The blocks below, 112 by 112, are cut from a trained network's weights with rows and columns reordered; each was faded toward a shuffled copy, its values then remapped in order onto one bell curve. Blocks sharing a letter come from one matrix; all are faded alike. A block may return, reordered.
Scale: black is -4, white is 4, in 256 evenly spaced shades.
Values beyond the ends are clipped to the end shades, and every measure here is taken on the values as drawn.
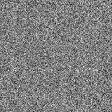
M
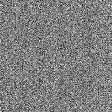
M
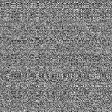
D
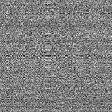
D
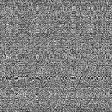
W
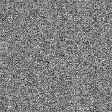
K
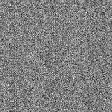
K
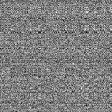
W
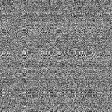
W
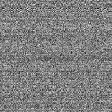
D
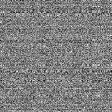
D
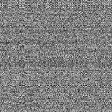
D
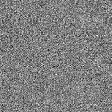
M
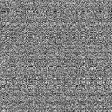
W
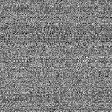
D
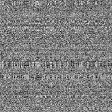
W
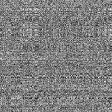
W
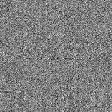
M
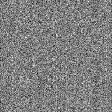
K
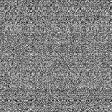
D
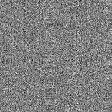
K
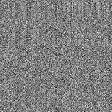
K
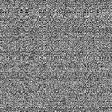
D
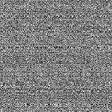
D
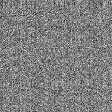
K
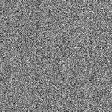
M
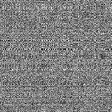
W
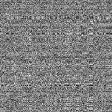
W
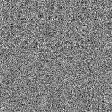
M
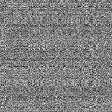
W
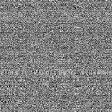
D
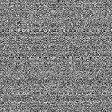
W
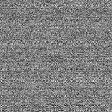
D
